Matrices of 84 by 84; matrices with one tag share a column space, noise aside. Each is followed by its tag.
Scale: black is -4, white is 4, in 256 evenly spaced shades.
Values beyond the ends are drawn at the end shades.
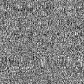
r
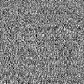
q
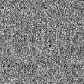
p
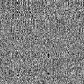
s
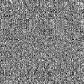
s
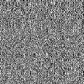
s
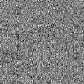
q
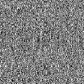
p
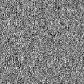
r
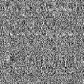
r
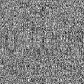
p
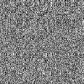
s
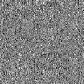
s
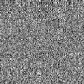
s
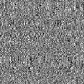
r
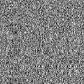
p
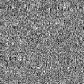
r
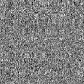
s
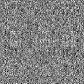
p
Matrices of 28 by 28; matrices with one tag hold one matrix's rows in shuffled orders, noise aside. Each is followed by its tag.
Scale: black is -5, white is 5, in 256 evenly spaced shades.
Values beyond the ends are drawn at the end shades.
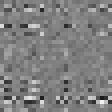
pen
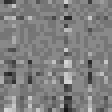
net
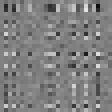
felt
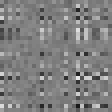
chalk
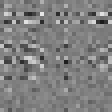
pen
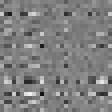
pen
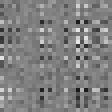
chalk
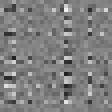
net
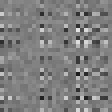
chalk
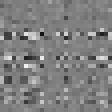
pen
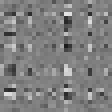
net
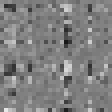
net
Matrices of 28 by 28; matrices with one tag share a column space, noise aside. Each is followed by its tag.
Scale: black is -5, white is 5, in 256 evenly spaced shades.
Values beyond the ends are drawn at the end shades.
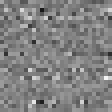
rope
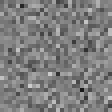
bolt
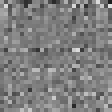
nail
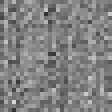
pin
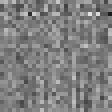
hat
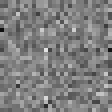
bolt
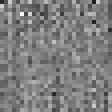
hat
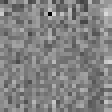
hat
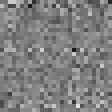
nail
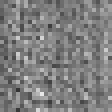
pin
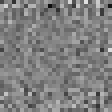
nail
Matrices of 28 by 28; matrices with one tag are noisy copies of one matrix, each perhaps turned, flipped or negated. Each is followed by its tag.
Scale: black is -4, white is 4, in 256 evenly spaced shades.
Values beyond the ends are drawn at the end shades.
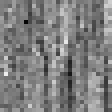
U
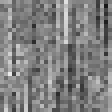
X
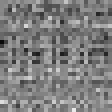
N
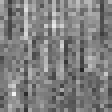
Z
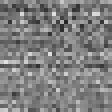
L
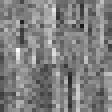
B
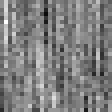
X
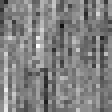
X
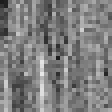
U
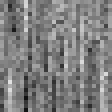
Z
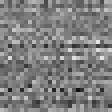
L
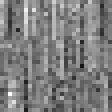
Z
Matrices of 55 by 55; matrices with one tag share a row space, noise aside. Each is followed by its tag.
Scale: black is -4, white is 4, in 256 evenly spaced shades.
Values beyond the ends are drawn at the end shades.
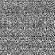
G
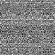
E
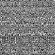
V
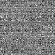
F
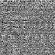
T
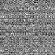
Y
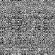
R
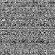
V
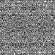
R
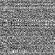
T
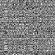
Y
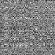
Y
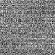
F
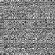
Y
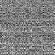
E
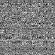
R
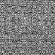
R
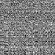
Y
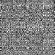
E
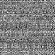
G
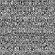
V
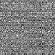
F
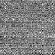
F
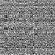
Y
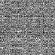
R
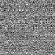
Y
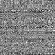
F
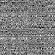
F
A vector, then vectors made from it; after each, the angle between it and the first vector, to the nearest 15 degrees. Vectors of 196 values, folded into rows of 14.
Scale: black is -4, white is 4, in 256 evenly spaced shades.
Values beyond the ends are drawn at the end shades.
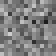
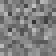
30 degrees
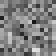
75 degrees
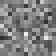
45 degrees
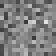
120 degrees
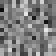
75 degrees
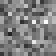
165 degrees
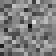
135 degrees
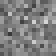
165 degrees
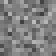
150 degrees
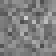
150 degrees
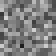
60 degrees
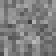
105 degrees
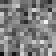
120 degrees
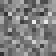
165 degrees
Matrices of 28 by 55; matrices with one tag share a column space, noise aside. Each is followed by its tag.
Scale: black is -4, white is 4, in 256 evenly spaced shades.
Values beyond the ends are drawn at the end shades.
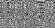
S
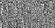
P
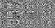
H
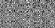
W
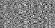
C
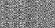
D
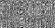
P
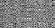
D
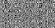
W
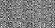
D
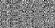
W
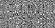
C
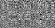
S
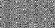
D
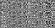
H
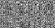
P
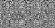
S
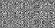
H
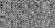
S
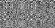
S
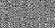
D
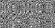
C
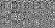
S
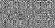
S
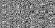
C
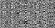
H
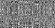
P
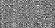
D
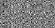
C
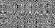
C
